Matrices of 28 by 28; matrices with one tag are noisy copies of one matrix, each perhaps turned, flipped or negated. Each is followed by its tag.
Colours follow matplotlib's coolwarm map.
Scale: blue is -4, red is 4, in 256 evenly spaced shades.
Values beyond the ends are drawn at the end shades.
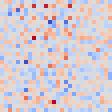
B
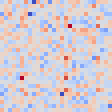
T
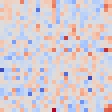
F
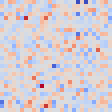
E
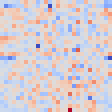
F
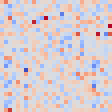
E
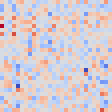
E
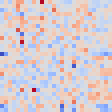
F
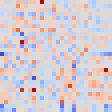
F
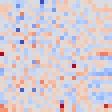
F
